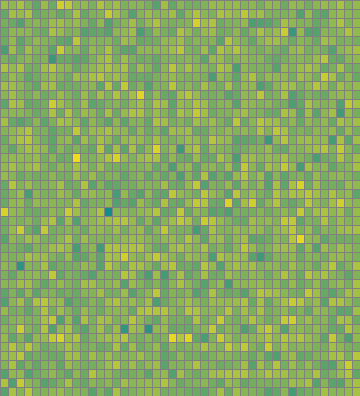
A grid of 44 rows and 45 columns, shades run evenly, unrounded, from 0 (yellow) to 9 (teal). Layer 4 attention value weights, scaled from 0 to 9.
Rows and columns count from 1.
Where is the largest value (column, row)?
14, 24
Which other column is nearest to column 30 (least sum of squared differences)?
12
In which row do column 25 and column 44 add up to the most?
38
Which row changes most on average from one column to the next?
37
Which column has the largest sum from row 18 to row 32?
34
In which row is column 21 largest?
31
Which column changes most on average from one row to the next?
16
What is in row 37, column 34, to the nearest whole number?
2
